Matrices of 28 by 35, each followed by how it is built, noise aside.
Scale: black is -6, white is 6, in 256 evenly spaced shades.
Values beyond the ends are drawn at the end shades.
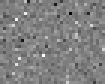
sparse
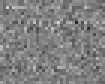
uneven rows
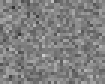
noise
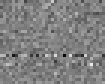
uneven rows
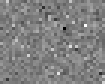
sparse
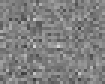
low rank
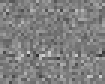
uneven rows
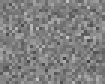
noise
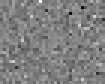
sparse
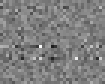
uneven rows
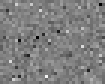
sparse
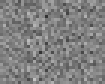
repeating rows
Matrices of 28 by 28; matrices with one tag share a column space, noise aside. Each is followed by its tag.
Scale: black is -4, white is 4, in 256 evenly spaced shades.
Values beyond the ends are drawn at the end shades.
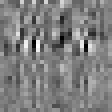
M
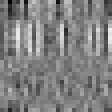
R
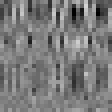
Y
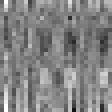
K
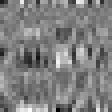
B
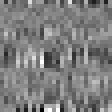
B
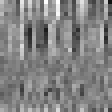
R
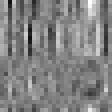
R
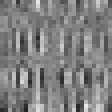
K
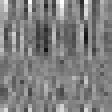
R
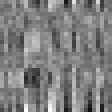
K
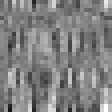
K
